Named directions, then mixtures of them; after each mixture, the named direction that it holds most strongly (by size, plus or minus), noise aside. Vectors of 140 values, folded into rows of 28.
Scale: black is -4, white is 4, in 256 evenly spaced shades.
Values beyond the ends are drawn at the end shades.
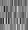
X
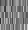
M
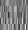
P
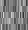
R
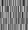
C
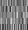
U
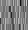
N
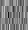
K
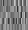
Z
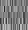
U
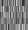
C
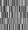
C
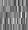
Z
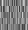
C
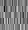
X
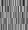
C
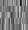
N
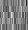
R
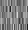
U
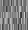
Z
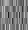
K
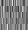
C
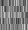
M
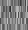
N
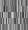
R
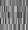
P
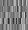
Z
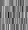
K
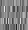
X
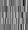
U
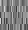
M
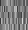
P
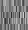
R
